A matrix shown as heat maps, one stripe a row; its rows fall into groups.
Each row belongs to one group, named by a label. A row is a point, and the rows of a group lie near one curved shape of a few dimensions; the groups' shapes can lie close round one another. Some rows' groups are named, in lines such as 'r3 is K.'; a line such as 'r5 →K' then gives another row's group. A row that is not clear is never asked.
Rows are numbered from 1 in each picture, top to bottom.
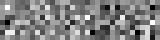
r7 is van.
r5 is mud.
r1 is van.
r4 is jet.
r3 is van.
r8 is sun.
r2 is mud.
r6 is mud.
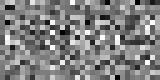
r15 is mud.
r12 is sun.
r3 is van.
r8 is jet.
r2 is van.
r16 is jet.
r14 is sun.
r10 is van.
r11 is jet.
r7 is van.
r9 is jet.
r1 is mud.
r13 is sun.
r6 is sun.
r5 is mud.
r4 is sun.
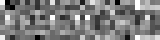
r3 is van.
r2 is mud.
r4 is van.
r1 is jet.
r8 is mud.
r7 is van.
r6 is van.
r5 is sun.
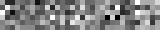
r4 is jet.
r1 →mud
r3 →mud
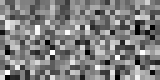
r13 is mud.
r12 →jet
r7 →mud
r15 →mud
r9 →jet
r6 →van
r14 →sun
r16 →jet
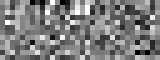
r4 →sun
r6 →sun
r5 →jet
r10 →mud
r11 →mud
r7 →mud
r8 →van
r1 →van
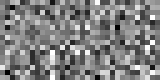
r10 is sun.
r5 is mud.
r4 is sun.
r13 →sun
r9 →sun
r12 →sun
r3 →jet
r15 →mud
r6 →jet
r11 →van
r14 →mud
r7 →jet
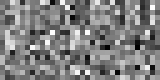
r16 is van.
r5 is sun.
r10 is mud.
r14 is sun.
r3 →jet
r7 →van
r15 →jet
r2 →sun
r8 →sun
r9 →jet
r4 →sun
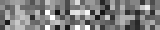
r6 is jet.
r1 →jet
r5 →mud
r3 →jet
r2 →mud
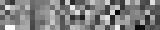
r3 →jet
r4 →sun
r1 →sun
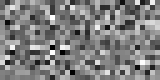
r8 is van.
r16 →van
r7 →jet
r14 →sun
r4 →sun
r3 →jet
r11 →van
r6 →sun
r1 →sun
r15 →sun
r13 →mud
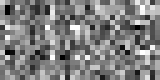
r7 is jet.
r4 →sun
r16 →sun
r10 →sun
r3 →mud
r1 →mud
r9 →sun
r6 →jet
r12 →van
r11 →mud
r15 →sun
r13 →mud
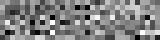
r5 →van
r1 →van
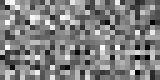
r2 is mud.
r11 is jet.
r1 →jet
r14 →van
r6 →sun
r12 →mud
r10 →jet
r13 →van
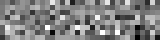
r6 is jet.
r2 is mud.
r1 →sun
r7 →jet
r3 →van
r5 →jet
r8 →mud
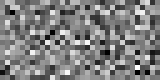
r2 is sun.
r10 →jet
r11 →mud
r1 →sun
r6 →mud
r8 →jet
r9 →jet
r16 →van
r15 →mud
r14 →sun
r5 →van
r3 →van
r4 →van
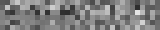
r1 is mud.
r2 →sun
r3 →van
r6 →jet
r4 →jet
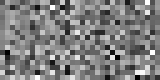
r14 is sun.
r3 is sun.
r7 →sun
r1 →sun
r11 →mud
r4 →mud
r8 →jet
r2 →van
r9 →van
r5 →jet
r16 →mud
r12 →jet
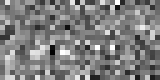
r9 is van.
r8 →mud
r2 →jet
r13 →jet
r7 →mud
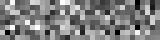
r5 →mud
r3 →sun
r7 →jet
